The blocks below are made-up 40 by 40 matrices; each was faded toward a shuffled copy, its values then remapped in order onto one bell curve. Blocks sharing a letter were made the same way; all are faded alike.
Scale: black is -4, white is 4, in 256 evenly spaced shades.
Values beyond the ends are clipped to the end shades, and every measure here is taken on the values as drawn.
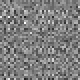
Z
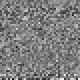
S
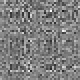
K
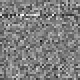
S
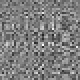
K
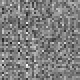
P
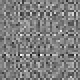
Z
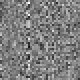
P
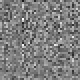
P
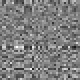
Z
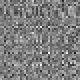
K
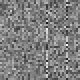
P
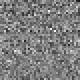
S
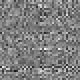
K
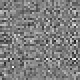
K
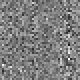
P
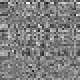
K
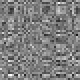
Z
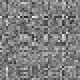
K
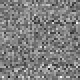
S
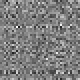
K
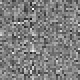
P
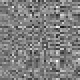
Z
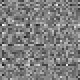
K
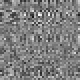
K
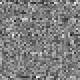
S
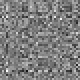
K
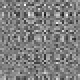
Z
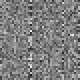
P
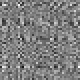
K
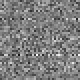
S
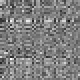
Z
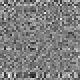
K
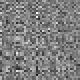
K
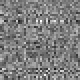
K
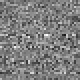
S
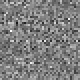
S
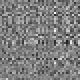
K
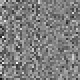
P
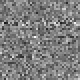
S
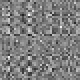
Z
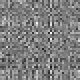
Z
